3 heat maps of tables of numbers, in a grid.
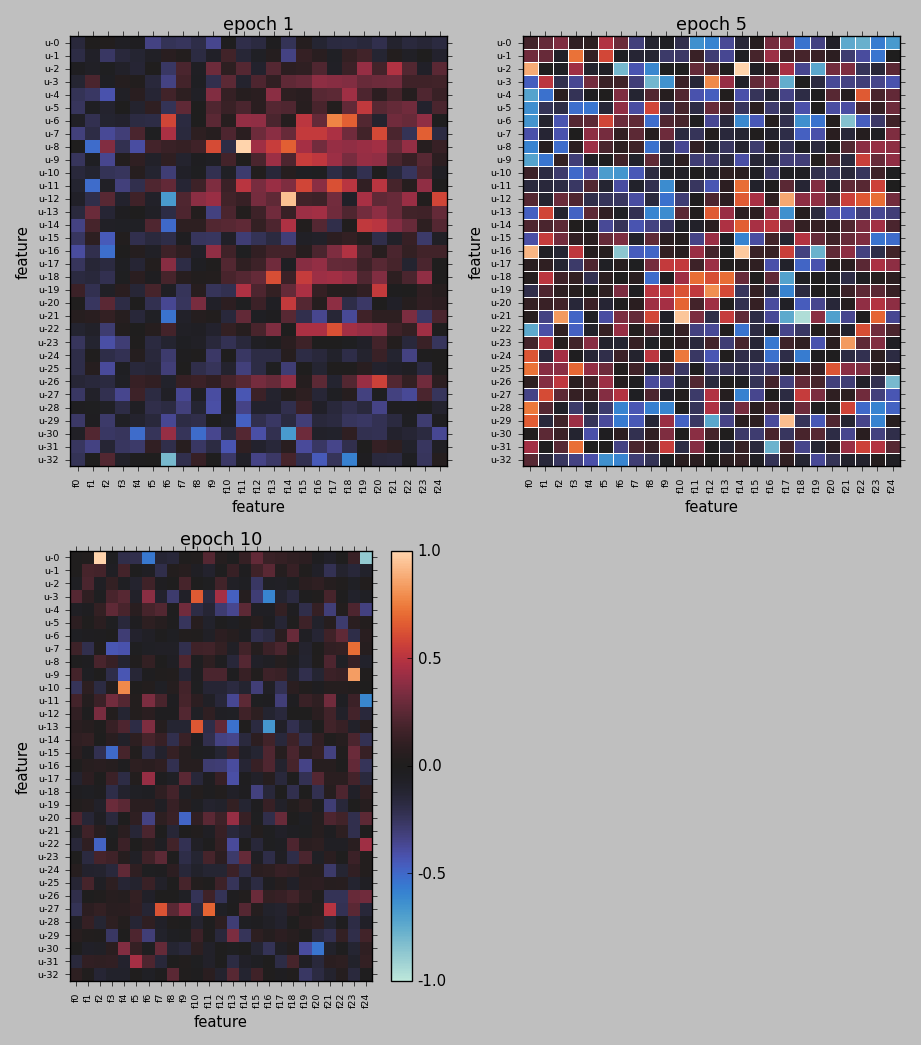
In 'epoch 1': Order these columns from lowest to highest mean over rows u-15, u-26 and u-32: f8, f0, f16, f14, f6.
f6, f0, f16, f8, f14
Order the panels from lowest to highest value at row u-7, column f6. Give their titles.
epoch 10, epoch 5, epoch 1
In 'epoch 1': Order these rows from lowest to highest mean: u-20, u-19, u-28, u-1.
u-28, u-1, u-20, u-19
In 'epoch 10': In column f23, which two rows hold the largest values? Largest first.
u-9, u-7
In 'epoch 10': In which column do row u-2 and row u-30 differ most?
f20
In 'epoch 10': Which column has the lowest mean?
f13
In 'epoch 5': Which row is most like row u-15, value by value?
u-27
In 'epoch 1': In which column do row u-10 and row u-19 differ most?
f11
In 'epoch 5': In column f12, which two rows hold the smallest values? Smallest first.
u-29, u-0
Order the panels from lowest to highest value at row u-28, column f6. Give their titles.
epoch 5, epoch 1, epoch 10
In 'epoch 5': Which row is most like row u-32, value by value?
u-10
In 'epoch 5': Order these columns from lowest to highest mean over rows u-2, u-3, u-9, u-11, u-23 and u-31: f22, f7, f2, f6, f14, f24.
f6, f7, f2, f24, f22, f14
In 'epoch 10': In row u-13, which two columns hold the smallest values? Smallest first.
f16, f13
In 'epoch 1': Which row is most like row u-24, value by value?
u-10
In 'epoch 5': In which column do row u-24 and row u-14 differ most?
f16
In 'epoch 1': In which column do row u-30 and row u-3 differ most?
f14
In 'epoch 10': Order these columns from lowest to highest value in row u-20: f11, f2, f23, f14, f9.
f9, f23, f2, f14, f11
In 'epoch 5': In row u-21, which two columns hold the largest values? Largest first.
f10, f2
